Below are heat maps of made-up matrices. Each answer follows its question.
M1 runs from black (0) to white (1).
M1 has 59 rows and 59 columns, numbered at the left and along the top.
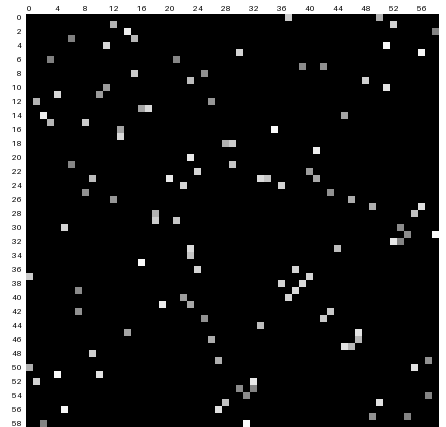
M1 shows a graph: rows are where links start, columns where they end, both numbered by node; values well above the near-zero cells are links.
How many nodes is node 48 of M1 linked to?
1
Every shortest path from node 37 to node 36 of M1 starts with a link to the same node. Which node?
node 40
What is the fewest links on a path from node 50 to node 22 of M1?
4
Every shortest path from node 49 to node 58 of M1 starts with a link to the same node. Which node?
node 57
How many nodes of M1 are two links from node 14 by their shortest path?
2
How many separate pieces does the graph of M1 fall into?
5
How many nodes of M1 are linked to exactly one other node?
7
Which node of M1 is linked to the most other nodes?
node 23
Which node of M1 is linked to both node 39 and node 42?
node 7
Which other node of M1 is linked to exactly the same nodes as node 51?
node 11
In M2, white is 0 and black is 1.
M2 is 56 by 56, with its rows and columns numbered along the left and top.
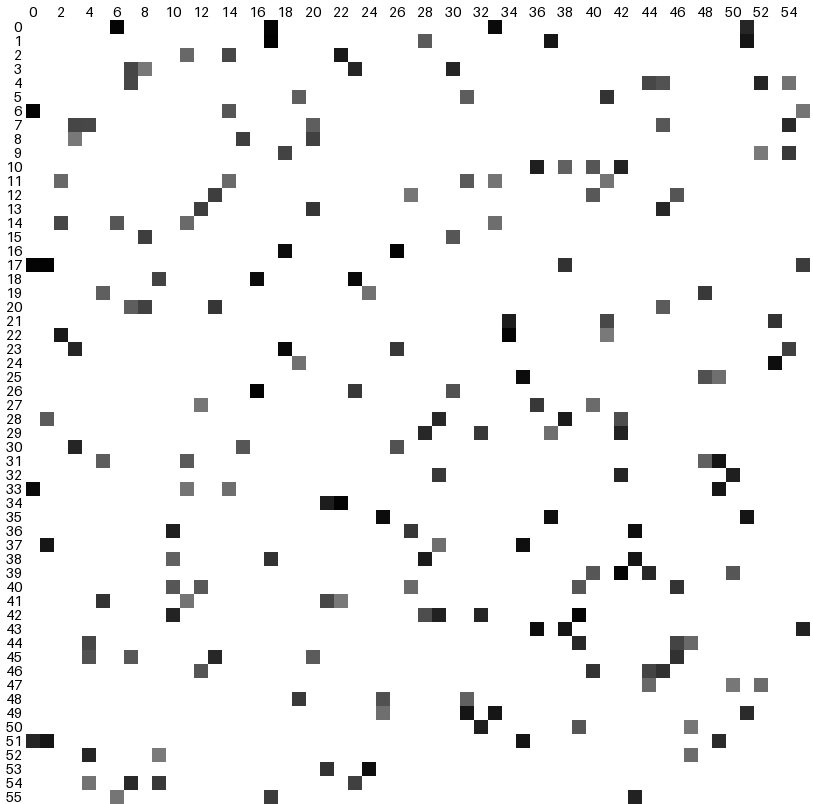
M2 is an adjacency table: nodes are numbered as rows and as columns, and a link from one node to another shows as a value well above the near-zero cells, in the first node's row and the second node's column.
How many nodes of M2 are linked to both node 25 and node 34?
0
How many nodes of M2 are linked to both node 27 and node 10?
2
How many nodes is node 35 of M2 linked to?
3
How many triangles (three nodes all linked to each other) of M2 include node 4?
2
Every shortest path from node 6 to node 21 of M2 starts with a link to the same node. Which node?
node 14
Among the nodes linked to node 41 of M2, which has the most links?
node 11
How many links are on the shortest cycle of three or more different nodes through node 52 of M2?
4
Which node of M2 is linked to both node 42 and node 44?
node 39
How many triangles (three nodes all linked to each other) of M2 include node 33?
1
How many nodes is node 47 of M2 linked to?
3
